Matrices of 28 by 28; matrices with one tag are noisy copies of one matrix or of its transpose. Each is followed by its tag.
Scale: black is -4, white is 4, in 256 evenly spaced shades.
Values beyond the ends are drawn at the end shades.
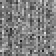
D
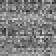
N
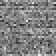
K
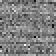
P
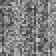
N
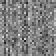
K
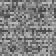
D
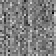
K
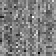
D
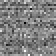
K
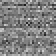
K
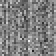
K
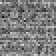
D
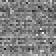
D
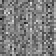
P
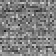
D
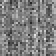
D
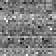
N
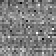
N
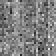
N
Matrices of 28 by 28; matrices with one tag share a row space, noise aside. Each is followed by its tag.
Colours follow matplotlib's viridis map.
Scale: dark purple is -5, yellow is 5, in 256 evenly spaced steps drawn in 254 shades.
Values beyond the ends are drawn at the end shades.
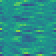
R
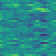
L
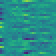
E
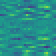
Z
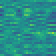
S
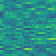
S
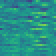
L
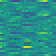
Z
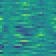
R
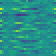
R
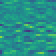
S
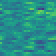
S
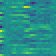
E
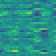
L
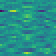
Z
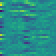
E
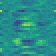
R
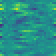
R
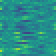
R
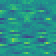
Z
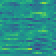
L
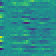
E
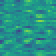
S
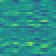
L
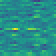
L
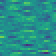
Z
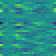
R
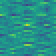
Z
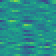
Z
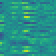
E
